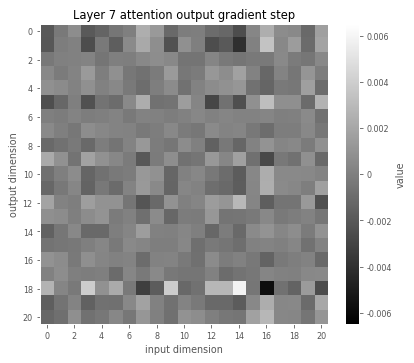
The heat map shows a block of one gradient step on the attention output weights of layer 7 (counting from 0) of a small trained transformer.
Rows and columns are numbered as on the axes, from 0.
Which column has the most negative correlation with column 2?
4
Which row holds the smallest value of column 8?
18
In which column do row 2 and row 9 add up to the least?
16
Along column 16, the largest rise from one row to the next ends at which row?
19
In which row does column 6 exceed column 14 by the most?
1
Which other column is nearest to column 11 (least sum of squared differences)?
2
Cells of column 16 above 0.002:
7
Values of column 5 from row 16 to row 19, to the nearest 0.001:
0 -0.001 0.002 -0.001
